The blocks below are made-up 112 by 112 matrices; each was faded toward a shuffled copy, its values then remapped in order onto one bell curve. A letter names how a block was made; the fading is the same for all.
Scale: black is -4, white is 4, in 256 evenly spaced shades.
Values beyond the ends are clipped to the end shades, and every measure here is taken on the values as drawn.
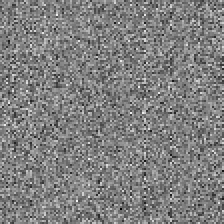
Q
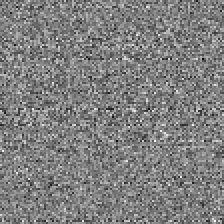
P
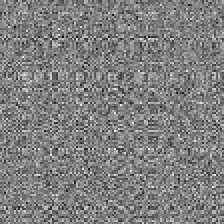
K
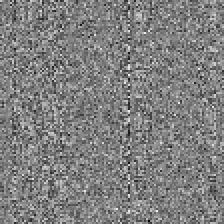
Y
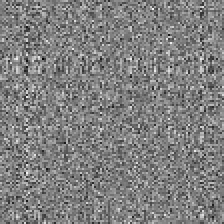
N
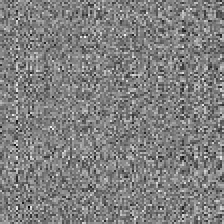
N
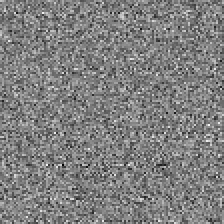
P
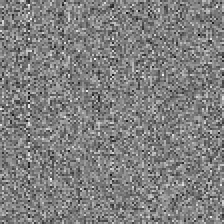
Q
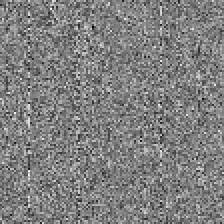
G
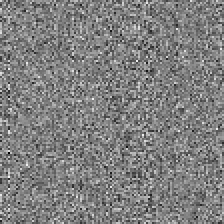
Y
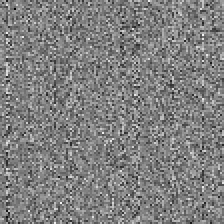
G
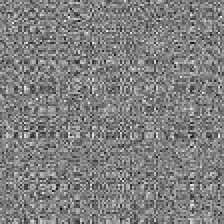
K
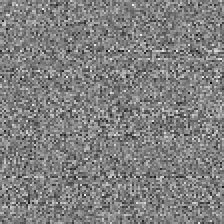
P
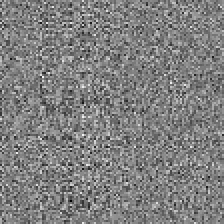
N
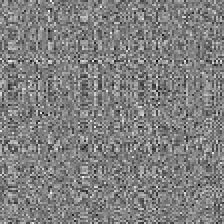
K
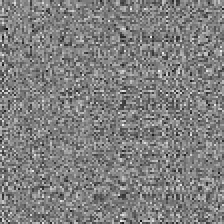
N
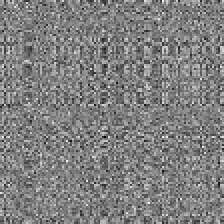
K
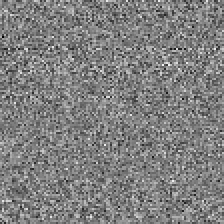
P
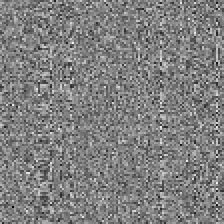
Y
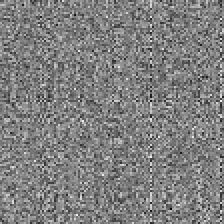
N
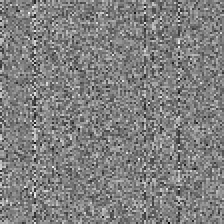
G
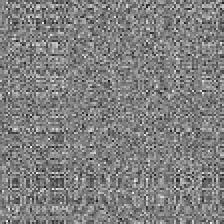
K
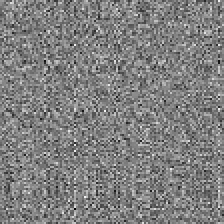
N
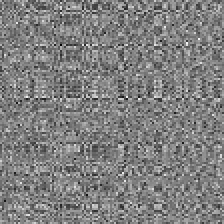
K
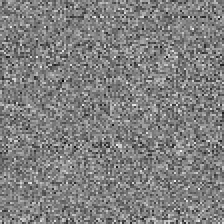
P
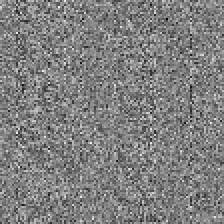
Y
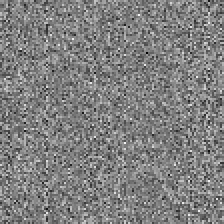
G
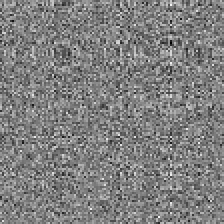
N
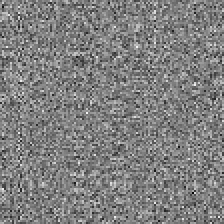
Y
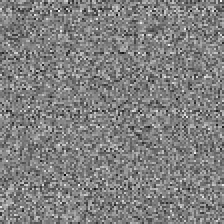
P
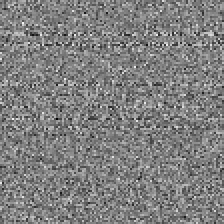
P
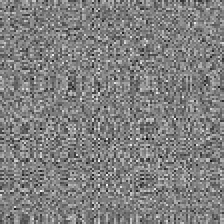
K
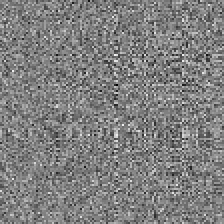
N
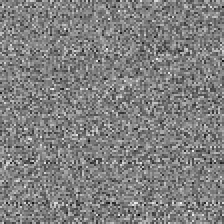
P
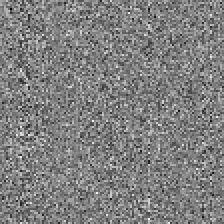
Q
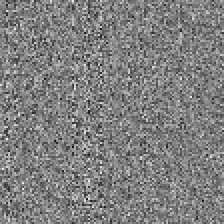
Q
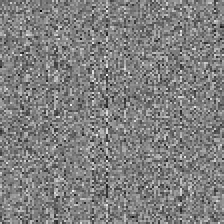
Y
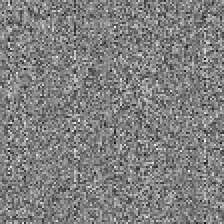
Q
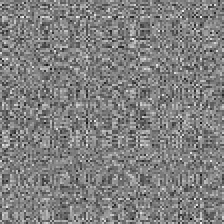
K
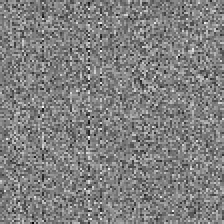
Q
